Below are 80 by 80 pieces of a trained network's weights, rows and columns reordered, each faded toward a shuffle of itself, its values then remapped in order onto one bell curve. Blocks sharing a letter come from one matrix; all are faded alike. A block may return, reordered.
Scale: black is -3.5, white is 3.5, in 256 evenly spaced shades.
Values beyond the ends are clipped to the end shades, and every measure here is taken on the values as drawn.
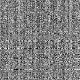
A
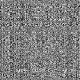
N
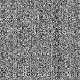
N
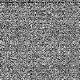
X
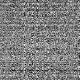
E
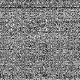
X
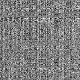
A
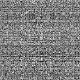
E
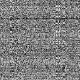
X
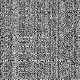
A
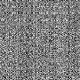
N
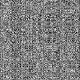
N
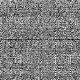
X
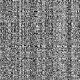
A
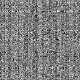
A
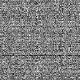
X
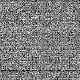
X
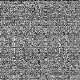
X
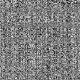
N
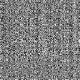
N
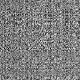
N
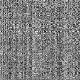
A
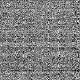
E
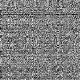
X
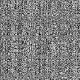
N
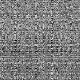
E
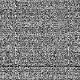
X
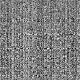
A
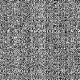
N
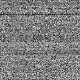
X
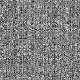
N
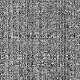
A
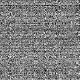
E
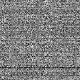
X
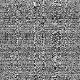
E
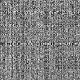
A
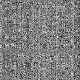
N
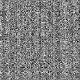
N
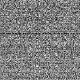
X
